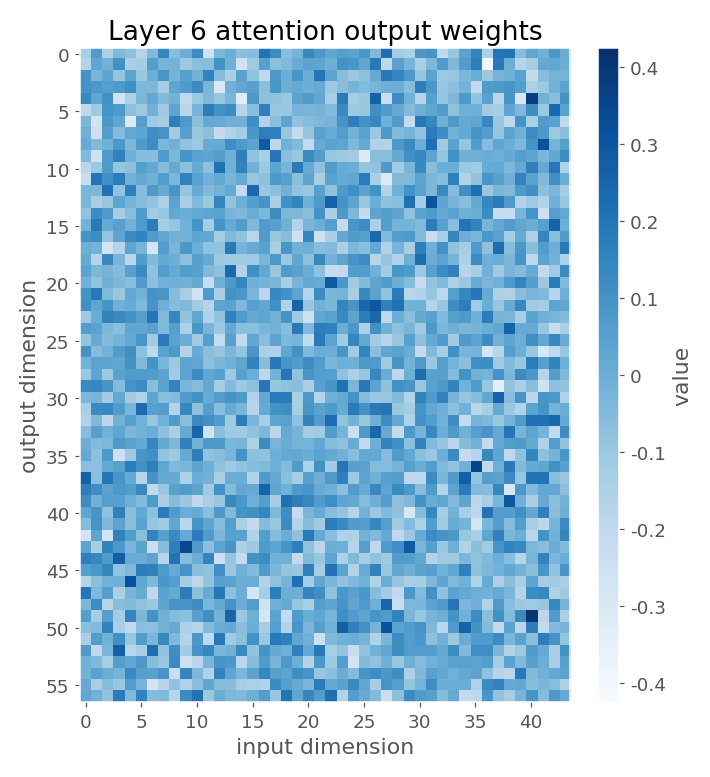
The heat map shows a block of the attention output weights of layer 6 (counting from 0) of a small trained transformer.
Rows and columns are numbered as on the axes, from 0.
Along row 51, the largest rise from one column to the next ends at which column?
12
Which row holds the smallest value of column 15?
47
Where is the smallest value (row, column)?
1, 36
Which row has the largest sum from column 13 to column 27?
22
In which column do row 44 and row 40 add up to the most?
3
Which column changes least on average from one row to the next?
8
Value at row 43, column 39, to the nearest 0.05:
0.15
